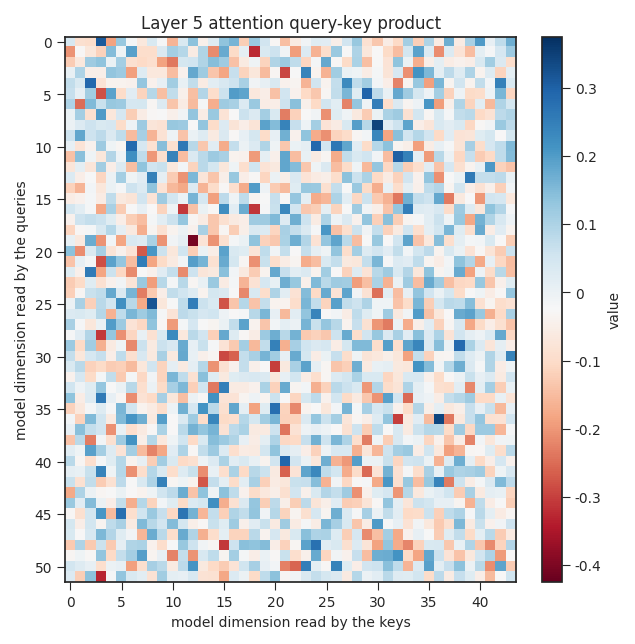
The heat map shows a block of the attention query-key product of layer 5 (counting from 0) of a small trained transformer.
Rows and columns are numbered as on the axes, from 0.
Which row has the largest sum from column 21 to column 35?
8
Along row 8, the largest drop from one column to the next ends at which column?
31
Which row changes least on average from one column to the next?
32
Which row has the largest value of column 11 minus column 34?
10
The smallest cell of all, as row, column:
19, 12
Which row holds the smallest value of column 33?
34
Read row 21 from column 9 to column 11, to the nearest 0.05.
-0.1 -0.05 0
